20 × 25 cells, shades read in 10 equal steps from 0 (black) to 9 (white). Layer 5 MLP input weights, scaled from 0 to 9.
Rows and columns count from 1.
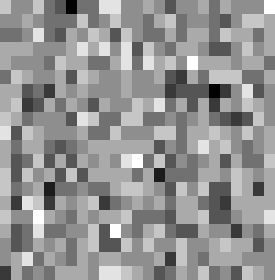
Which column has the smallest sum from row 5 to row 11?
17
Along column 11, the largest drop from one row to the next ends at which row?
18
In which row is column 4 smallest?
8
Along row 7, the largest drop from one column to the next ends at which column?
24
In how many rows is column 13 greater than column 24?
8
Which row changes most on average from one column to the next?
12
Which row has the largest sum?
5
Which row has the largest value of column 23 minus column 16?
7
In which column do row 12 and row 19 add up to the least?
16
